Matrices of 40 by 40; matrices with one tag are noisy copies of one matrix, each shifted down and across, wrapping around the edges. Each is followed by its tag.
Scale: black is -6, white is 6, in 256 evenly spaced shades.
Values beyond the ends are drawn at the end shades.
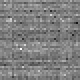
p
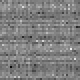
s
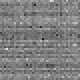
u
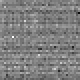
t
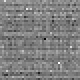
t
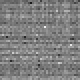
t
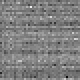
u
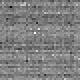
p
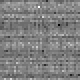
s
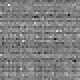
t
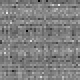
s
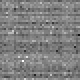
p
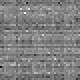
p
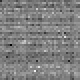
p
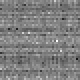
s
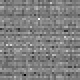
t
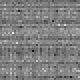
s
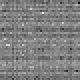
u
